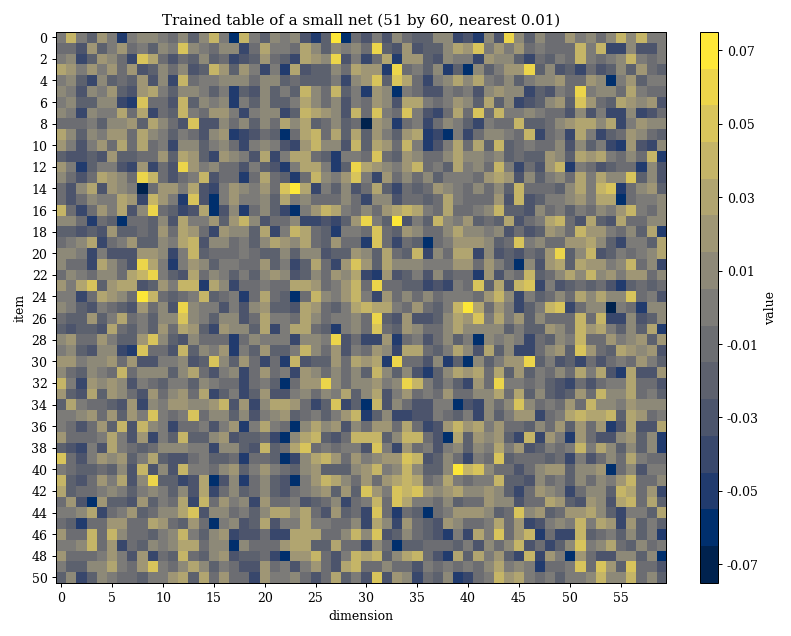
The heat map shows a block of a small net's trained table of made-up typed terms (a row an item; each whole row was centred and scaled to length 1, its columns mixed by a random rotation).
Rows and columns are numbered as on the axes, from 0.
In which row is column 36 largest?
42
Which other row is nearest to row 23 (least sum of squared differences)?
46
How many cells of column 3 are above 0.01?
12
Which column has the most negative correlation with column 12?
9
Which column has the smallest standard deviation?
10
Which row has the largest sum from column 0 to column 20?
23
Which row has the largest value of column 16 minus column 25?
34
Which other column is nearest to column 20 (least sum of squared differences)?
53
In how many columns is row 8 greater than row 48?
28
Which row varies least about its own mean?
33
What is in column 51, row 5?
0.06
